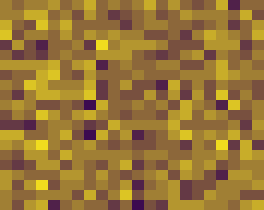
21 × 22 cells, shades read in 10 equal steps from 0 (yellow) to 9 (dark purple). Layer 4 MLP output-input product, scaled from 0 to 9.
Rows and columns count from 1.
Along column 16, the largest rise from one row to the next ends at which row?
15
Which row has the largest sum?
6
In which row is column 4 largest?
5
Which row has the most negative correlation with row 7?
11
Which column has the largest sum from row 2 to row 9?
14
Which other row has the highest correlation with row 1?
10
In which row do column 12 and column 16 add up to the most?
19
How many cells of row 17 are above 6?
2
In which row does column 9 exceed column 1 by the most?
7
